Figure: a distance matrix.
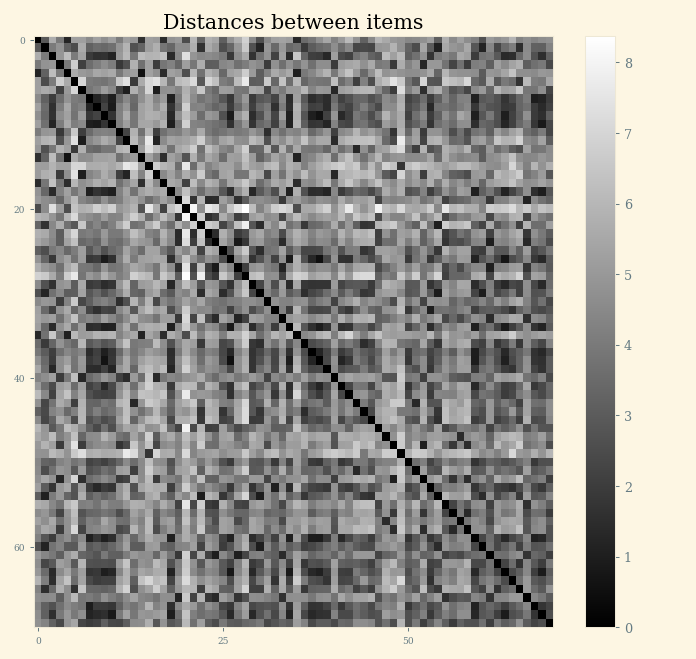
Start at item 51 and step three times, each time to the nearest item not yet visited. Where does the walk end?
5
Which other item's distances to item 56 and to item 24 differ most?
27
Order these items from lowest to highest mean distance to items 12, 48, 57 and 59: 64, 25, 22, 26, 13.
26, 25, 64, 13, 22
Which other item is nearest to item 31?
11
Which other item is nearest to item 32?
53
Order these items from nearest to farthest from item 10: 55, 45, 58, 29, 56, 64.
29, 64, 45, 56, 55, 58
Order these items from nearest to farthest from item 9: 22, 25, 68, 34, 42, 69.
34, 68, 42, 25, 69, 22
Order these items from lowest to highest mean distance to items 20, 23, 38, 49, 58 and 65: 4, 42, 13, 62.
62, 4, 42, 13
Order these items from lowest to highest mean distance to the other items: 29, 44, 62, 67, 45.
67, 29, 62, 45, 44
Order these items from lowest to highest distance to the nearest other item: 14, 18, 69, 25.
14, 18, 25, 69
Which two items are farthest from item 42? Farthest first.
20, 35
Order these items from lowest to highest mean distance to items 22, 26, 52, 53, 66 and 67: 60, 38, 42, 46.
38, 60, 42, 46
